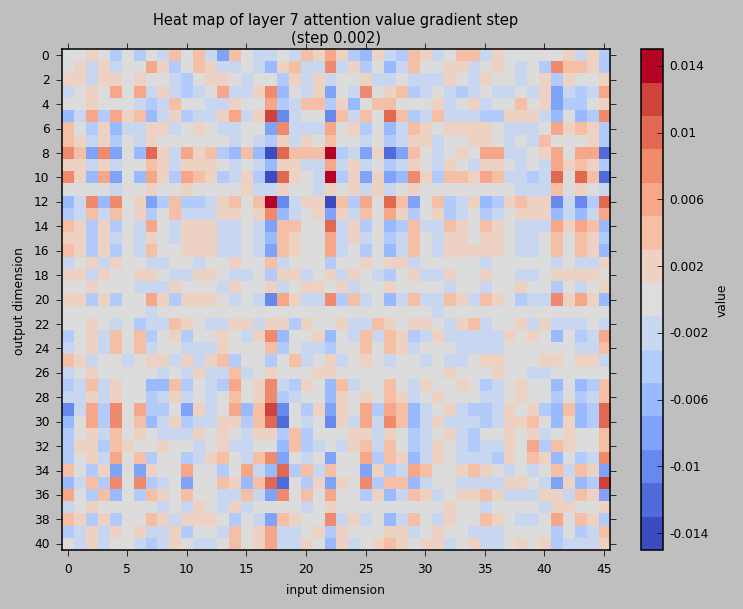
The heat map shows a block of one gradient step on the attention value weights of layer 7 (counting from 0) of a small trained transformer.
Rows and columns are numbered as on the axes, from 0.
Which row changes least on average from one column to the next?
21
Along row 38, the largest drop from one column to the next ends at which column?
23
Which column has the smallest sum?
18
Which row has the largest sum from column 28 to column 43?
10
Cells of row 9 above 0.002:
4
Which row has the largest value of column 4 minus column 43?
12
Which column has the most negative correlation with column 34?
6
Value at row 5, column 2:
0.006
